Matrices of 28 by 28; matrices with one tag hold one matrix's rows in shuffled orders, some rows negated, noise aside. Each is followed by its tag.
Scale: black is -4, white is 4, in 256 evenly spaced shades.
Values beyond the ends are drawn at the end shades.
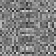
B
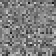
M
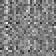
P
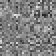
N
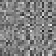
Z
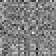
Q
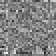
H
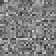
H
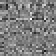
H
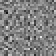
P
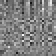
Z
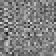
P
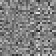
N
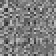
P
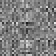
B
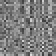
Z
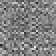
Q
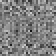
M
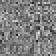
N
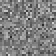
M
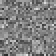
H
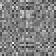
B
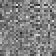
N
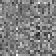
N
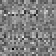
Q
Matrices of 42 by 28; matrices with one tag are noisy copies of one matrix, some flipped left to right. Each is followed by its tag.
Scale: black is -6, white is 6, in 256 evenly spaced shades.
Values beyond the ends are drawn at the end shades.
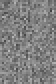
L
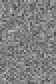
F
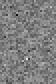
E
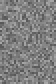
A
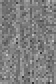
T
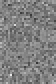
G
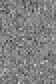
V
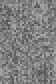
L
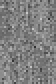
L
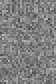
V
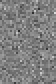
E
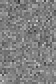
G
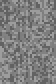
L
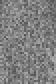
L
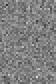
F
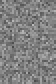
E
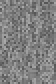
T
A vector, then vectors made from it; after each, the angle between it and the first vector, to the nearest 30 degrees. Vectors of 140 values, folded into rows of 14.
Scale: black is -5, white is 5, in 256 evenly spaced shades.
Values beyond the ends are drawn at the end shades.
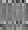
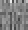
60 degrees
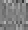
30 degrees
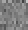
30 degrees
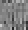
120 degrees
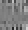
120 degrees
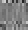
30 degrees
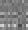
120 degrees
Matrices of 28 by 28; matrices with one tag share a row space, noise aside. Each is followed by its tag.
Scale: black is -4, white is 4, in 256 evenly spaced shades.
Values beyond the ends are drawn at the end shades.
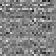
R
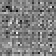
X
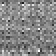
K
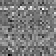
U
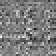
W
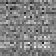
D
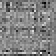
R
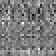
K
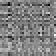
U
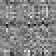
D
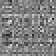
X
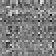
X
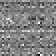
K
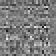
D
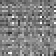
U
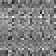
U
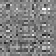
R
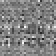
K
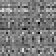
K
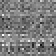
K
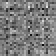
D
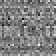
K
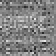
R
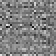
R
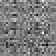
D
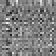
X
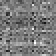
R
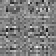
D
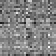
W
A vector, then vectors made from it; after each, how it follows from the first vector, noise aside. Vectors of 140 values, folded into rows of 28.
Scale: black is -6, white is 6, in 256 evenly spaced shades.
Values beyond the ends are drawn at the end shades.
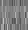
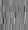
negated, partly zeroed.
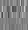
reversed, partly zeroed.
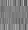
reversed, negated, partly zeroed.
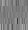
wrapped around, negated, partly zeroed.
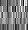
reversed, scaled up.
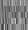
negated.
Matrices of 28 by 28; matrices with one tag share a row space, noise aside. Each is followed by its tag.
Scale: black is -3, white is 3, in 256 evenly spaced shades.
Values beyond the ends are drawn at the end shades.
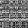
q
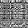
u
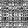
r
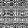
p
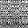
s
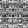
r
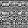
q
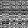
q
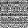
s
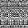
s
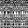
p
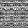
p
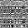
u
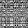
p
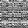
r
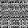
s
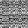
q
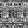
r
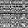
u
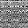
s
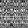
p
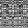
r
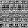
q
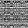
p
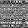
u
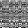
q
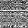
u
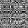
u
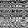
u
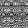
p
